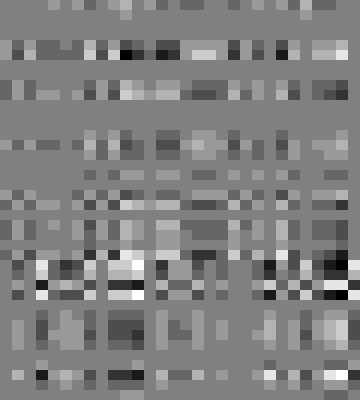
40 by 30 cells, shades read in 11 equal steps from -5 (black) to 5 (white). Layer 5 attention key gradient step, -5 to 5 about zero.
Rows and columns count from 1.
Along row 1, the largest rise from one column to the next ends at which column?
26
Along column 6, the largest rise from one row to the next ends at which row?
29
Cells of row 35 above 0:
9
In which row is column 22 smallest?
6
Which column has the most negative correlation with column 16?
5
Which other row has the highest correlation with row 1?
2
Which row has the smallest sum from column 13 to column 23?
27
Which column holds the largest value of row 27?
12
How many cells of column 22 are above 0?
11
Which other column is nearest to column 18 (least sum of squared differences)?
3
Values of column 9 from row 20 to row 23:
-1 1 0 1
